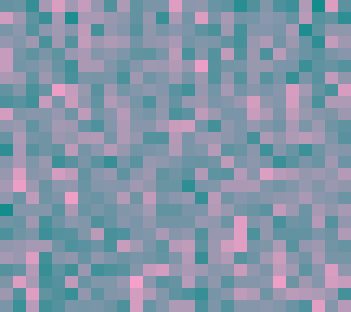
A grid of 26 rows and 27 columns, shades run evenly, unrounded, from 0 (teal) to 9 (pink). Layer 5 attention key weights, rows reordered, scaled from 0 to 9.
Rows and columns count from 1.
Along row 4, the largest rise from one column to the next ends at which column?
26
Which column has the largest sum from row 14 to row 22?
19
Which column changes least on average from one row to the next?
11
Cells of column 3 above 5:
10
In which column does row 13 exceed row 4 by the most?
6
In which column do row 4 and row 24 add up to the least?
4
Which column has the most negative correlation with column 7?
25
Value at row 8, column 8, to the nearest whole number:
3
